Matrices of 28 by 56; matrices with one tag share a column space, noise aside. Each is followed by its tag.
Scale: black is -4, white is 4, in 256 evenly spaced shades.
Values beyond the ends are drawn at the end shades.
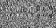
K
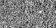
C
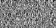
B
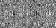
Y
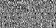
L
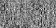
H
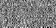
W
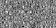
C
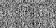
Y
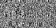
Y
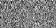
L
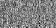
W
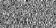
B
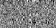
B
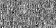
H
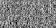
H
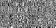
W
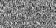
K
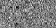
L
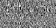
K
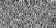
B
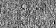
H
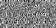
B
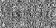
Y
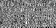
W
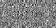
Y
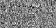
K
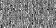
H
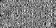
Y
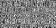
W
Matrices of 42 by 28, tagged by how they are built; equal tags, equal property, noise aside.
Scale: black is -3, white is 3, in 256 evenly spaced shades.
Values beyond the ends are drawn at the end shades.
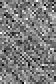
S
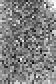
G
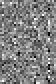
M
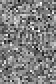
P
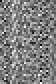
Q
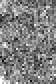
G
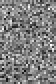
P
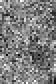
G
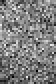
G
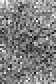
G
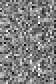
Q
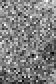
G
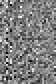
M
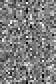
M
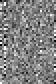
M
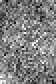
G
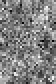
G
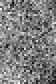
G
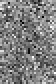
G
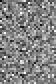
Q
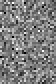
M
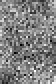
G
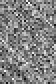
S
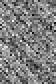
S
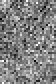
G
